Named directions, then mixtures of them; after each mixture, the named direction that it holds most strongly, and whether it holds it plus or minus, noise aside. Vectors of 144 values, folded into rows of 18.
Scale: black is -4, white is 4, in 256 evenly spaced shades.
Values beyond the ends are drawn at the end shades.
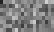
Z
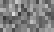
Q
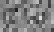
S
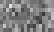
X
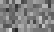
S, plus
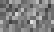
S, plus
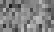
X, minus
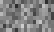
Z, minus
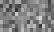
X, minus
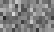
Q, plus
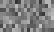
Q, minus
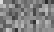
Z, minus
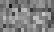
X, minus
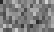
Z, plus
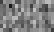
Z, plus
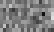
X, plus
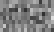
S, plus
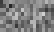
Z, plus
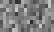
S, minus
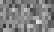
X, minus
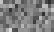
Z, minus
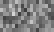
Q, plus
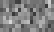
Q, minus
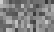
Z, minus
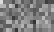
Z, minus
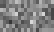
Q, plus
